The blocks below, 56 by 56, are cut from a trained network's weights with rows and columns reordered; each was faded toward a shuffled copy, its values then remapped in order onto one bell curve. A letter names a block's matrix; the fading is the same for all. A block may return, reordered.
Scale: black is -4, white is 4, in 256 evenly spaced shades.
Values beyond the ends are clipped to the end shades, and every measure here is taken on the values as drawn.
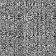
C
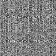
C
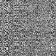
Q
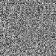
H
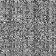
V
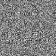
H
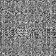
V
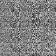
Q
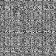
V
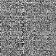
Q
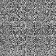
Q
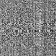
C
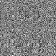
H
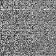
Q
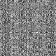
C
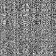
C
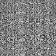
V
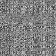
C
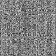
V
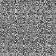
Q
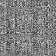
C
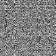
Q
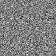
H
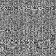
V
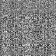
V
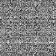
Q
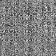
C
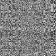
Q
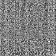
V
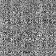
V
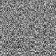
H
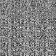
V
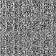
C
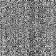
C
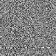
H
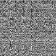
Q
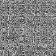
Q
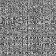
C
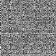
Q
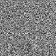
H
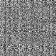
C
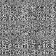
C
